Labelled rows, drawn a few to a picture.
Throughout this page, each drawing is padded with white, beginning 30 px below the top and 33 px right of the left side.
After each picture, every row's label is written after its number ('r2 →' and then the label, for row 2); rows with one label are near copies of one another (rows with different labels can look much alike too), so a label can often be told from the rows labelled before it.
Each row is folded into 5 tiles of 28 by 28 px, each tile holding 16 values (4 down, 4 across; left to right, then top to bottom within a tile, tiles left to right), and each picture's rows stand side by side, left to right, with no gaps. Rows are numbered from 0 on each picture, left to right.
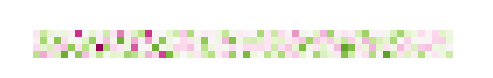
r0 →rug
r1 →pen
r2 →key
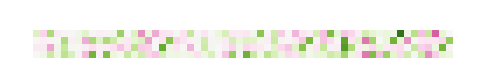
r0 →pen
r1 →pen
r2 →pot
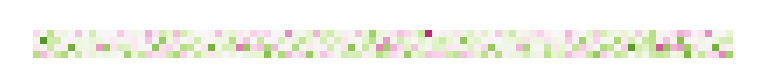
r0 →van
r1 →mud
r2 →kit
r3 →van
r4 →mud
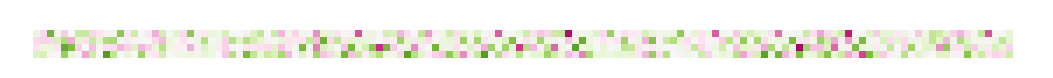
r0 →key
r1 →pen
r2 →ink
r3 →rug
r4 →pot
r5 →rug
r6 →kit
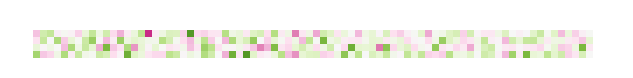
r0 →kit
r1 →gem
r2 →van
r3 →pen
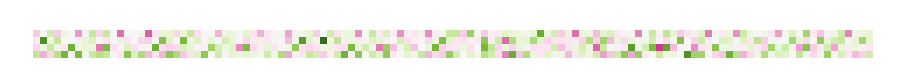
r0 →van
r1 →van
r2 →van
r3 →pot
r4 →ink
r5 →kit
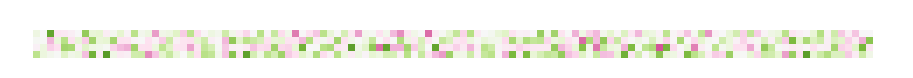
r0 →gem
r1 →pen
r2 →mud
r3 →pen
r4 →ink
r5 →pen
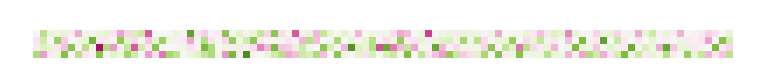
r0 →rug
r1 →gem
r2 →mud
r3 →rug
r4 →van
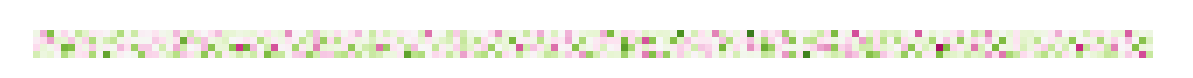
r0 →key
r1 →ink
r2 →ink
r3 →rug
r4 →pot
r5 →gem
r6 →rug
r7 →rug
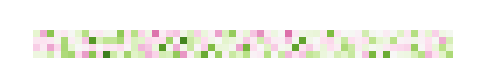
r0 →pen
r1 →van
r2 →gem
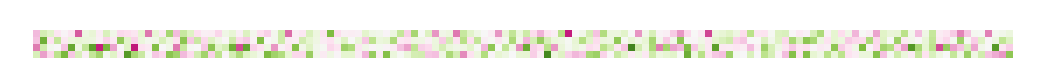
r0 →ink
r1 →ink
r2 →gem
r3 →kit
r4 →mud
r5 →pen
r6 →mud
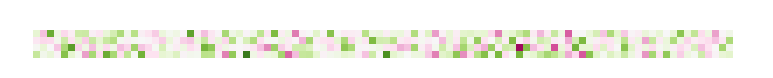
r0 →key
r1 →gem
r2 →gem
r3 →rug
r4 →pot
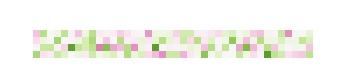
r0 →mud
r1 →kit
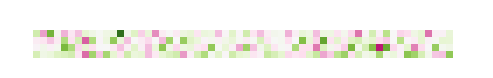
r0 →pot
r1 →van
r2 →ink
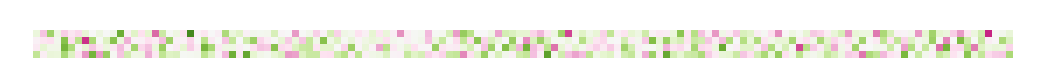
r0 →pot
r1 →gem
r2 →van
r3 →kit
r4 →pen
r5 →rug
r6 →kit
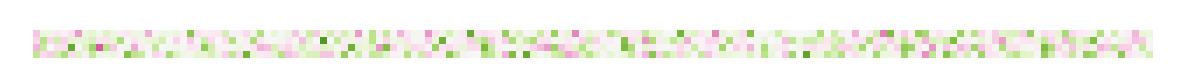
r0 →ink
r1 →gem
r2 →van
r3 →gem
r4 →pot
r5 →pen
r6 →key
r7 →key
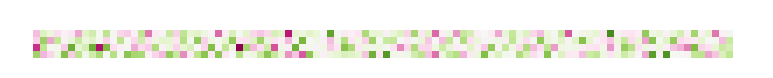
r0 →ink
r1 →rug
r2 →gem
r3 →kit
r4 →gem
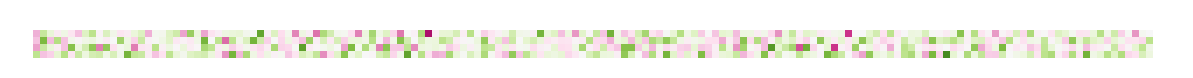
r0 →ink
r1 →pot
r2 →kit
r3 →pot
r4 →key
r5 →ink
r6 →pen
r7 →pen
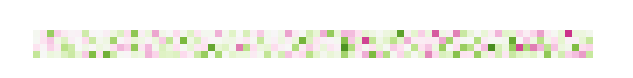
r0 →gem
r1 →van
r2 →pot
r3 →mud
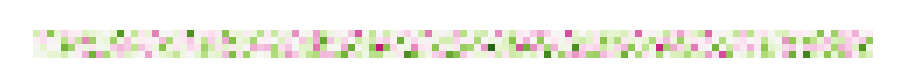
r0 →pot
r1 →gem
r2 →ink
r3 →mud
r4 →rug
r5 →pen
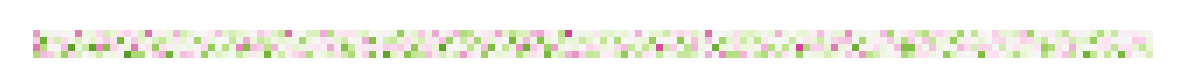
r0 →ink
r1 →kit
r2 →pen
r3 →kit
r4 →rug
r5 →rug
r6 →key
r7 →key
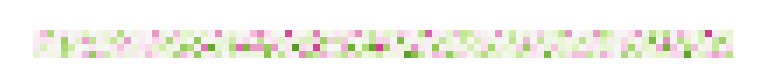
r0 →pot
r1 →mud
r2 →ink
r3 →kit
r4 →kit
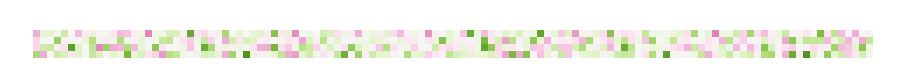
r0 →mud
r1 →gem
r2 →van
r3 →pot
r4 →gem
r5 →pen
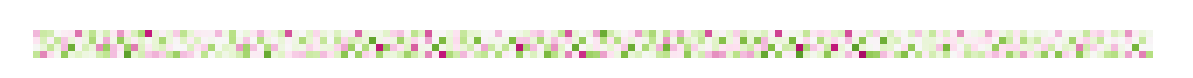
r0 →kit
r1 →kit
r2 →rug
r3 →rug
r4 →kit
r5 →rug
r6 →van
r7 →rug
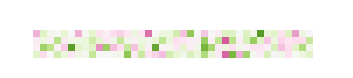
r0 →mud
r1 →pot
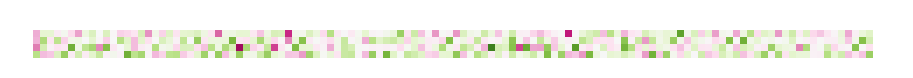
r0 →ink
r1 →rug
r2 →pen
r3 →mud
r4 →pot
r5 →van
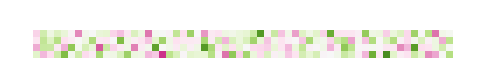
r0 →rug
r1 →pot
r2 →gem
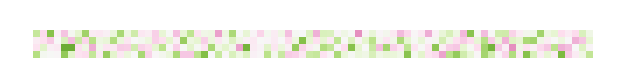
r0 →key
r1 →van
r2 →mud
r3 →key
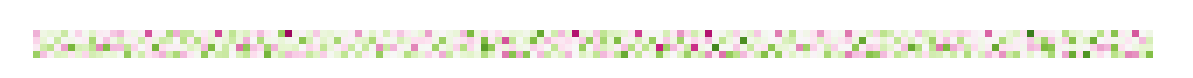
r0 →mud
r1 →kit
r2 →rug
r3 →pot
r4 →rug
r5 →van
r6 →mud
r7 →gem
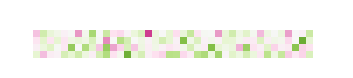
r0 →kit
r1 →van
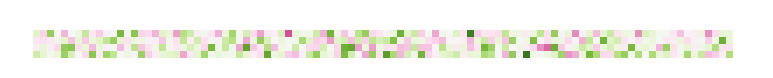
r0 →key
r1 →kit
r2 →key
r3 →gem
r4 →van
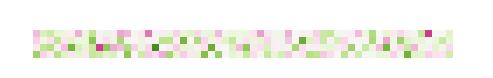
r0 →mud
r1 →van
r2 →kit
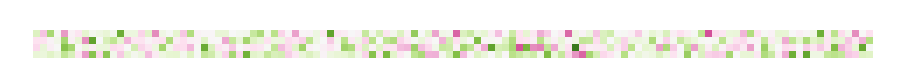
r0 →pot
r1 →pen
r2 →gem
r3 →mud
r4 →kit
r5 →pen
